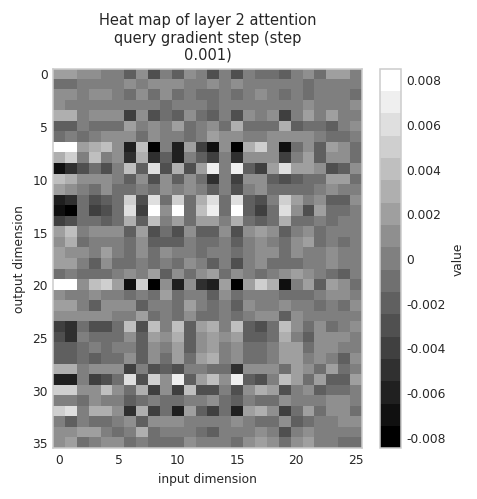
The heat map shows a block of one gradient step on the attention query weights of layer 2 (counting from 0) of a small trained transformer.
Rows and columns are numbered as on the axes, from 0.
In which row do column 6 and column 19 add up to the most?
13
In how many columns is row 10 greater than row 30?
6
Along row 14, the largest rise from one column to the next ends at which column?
8
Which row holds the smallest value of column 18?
10
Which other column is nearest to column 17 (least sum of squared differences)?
4
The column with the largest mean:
1
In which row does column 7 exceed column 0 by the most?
9
